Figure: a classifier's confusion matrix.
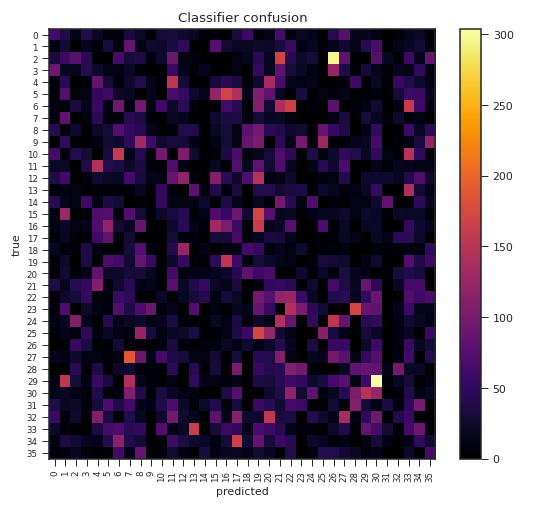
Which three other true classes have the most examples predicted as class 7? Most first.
27, 29, 30
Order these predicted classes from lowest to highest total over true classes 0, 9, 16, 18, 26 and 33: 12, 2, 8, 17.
2, 17, 12, 8
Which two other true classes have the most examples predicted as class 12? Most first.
18, 10
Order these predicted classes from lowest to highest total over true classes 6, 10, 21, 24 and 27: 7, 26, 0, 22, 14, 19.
14, 0, 19, 7, 22, 26
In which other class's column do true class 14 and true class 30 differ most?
29
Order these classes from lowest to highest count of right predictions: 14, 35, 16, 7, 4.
14, 7, 35, 4, 16
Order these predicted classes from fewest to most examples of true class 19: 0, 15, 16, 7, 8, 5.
0, 7, 15, 5, 8, 16
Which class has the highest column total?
19
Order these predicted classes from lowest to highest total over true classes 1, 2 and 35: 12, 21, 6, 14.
14, 12, 6, 21
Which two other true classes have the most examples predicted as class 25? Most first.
9, 8
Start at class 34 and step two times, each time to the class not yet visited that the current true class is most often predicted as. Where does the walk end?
5
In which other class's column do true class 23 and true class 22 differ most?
28
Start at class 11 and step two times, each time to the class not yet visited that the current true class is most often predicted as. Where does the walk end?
20
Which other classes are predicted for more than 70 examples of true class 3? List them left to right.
0, 21, 26
